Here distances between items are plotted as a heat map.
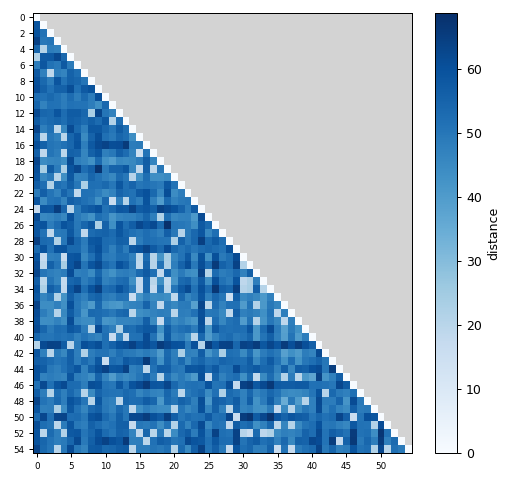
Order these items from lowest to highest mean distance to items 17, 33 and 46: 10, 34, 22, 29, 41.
34, 29, 10, 22, 41
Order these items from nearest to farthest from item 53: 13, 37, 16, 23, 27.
16, 37, 27, 23, 13
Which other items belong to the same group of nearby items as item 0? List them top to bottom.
5, 24, 41
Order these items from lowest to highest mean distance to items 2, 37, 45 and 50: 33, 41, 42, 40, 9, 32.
42, 32, 40, 33, 9, 41
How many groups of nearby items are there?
12
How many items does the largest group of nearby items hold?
10
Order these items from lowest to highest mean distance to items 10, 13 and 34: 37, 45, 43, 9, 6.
43, 45, 37, 6, 9
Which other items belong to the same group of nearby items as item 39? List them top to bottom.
8, 12, 48
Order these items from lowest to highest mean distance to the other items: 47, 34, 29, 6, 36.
36, 47, 34, 6, 29
